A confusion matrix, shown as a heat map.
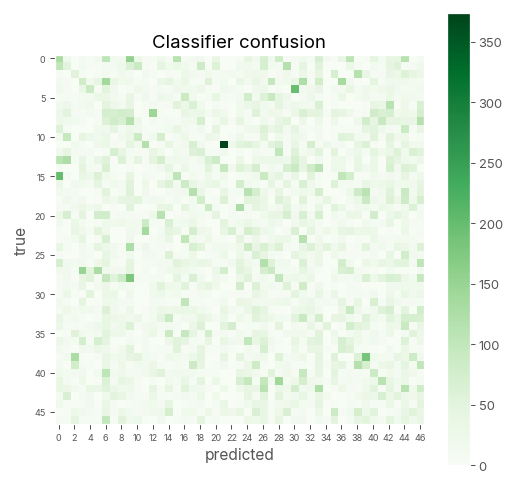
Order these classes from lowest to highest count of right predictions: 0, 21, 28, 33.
21, 33, 28, 0
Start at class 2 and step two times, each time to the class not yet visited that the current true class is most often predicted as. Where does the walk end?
39
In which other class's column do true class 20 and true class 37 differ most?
13
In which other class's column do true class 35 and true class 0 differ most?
9
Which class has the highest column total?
6
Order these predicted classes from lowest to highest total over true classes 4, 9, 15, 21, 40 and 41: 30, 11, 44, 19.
19, 11, 44, 30
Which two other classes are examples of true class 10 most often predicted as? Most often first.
1, 13
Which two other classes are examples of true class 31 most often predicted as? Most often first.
16, 40
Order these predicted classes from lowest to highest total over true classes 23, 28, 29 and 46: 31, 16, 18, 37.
37, 18, 16, 31
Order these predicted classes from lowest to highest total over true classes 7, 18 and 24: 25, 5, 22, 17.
22, 5, 17, 25
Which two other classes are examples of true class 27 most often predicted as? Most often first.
3, 5
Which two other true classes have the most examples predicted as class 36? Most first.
3, 15
